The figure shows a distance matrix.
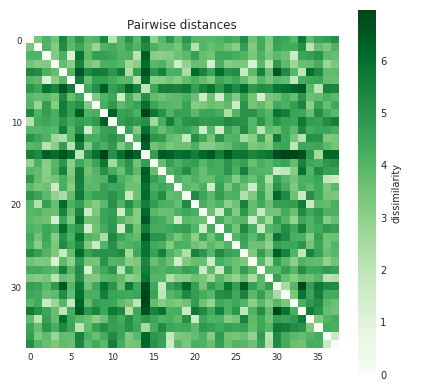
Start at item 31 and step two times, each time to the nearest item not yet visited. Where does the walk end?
30
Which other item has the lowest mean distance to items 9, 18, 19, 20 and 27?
3
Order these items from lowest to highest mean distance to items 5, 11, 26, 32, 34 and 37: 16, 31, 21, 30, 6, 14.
21, 16, 31, 30, 6, 14
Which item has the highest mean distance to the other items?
14
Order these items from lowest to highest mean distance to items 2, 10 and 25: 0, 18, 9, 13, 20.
0, 13, 18, 20, 9
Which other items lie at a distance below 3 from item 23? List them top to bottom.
7, 11, 21, 28
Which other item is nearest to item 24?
9
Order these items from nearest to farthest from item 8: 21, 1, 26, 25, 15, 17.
25, 1, 21, 17, 15, 26
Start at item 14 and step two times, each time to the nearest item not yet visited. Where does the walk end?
35
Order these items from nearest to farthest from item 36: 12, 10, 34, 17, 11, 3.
17, 3, 12, 34, 11, 10
